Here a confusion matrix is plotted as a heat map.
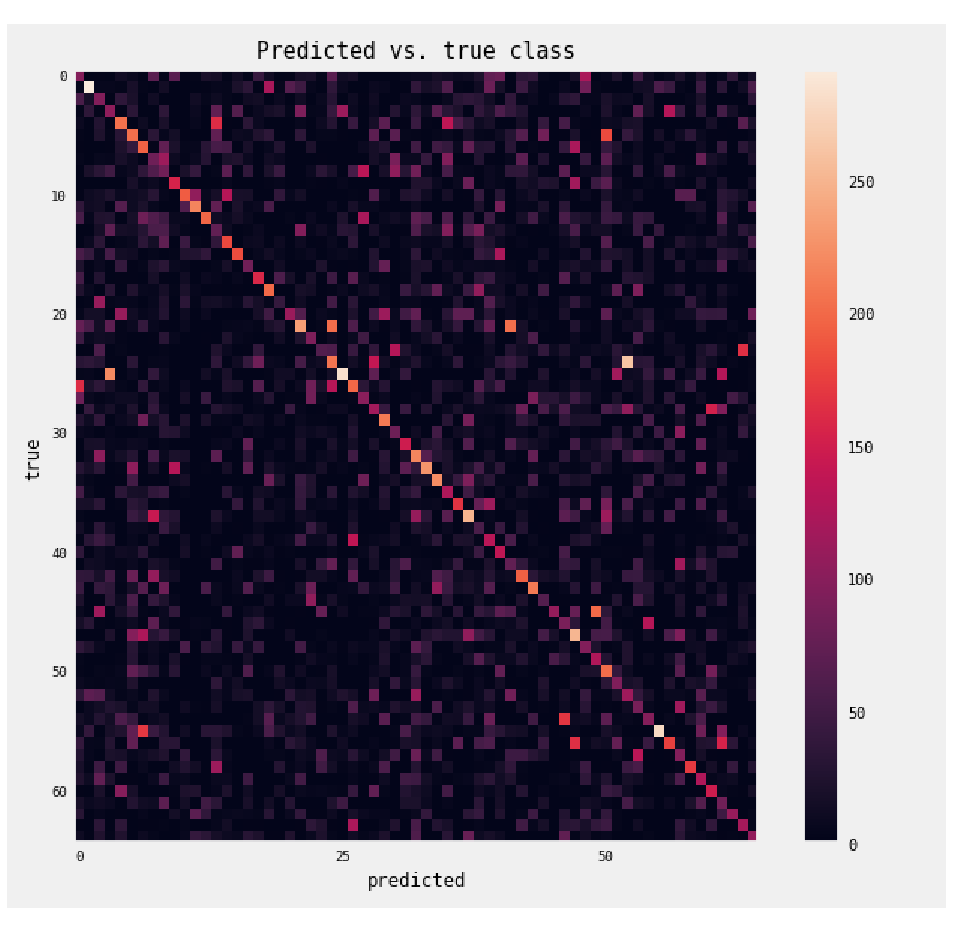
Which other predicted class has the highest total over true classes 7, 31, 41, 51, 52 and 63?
59
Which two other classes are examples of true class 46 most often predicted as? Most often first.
54, 7
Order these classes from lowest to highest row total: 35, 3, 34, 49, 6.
49, 35, 34, 6, 3
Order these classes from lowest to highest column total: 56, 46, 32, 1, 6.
56, 1, 6, 46, 32
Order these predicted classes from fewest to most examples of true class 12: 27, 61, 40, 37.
40, 37, 61, 27
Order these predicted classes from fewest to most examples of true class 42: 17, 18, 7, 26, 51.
51, 17, 18, 26, 7
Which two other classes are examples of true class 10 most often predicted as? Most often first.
14, 11
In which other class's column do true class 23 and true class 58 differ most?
63
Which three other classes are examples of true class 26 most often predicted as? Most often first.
0, 24, 22
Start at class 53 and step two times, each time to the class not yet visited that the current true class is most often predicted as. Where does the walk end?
32
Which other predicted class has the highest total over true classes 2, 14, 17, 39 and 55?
26
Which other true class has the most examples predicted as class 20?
1
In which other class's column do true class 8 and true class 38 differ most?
27
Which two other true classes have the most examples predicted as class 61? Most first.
56, 25
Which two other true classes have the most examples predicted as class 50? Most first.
5, 37
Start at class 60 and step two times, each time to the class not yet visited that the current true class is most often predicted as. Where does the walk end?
13
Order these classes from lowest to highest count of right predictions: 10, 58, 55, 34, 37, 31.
31, 58, 10, 34, 37, 55
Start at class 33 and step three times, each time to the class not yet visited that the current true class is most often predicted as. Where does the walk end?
6
